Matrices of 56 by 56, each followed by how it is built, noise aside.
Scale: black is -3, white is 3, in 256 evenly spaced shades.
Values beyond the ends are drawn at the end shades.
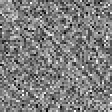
Toeplitz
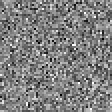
noise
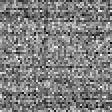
blocks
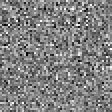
low rank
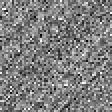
Hankel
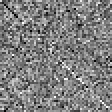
diagonal
